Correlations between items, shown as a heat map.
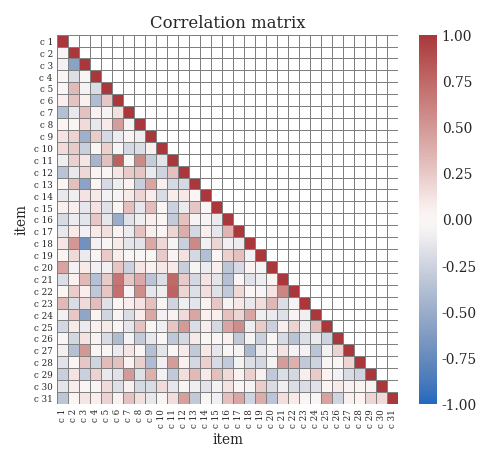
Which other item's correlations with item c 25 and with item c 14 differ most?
c 19
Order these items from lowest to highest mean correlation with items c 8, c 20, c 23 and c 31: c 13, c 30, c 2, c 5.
c 13, c 30, c 2, c 5
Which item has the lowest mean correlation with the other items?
c 26
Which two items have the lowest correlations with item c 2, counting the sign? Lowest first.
c 3, c 27
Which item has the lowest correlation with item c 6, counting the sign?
c 16
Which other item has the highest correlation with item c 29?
c 7
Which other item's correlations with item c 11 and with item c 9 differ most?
c 21
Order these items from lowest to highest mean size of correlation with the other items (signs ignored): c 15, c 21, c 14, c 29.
c 14, c 15, c 29, c 21
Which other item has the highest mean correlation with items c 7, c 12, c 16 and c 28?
c 31
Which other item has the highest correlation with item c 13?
c 18
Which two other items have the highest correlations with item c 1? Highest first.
c 20, c 23
